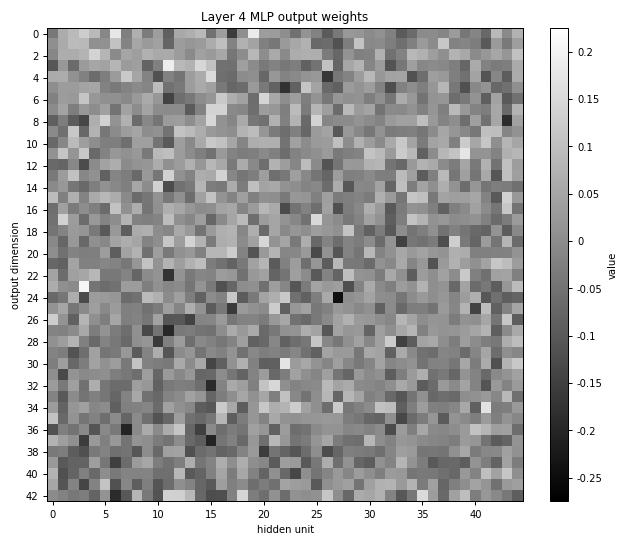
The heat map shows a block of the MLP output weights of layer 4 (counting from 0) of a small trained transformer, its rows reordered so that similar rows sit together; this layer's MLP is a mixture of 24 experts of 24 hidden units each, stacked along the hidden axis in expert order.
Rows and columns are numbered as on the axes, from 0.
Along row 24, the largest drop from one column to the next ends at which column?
27
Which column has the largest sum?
12
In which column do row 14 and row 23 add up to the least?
28
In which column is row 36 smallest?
7
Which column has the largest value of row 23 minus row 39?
3
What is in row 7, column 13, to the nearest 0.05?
-0.1
